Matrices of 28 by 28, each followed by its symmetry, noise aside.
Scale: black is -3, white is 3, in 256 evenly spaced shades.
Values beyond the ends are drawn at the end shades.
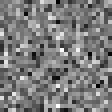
symmetric across the other diagonal.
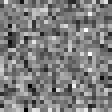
antisymmetric.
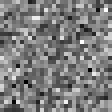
same after a half turn.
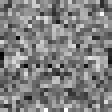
mirrored left to right.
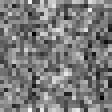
mirrored top to bottom.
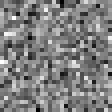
antisymmetric.
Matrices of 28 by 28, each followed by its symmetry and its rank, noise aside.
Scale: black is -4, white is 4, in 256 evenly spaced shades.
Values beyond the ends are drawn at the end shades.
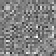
symmetric, rank five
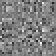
no symmetry, rank four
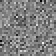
symmetric, rank six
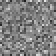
symmetric, rank four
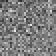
no symmetry, rank six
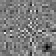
symmetric, rank four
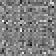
no symmetry, rank five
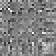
symmetric, rank four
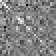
symmetric, rank five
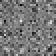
symmetric, rank four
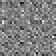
antisymmetric, rank four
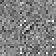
symmetric, rank six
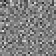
no symmetry, rank six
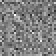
no symmetry, rank five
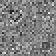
symmetric, rank six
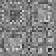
symmetric, rank five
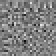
antisymmetric, rank six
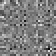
symmetric, rank four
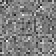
symmetric, rank six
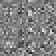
no symmetry, rank six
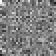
no symmetry, rank four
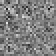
no symmetry, rank four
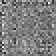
no symmetry, rank five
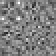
symmetric, rank four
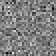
no symmetry, rank six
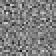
antisymmetric, rank six
